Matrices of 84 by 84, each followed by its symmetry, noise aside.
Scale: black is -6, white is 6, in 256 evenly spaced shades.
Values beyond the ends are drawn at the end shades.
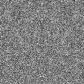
mirrored left to right.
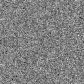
mirrored top to bottom.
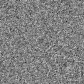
symmetric.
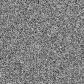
symmetric across the other diagonal.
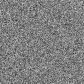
symmetric across the other diagonal.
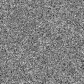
symmetric.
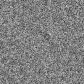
symmetric across the other diagonal.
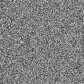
mirrored top to bottom.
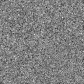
symmetric.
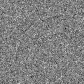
symmetric.
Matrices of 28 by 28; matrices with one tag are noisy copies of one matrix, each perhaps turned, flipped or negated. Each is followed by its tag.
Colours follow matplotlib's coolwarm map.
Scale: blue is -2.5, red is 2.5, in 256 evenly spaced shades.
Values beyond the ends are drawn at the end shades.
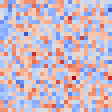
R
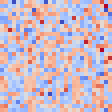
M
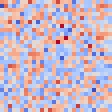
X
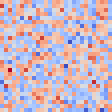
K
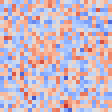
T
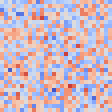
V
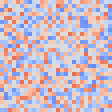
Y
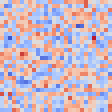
K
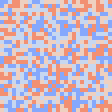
R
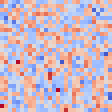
M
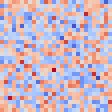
R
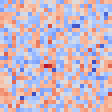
R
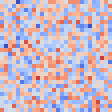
T
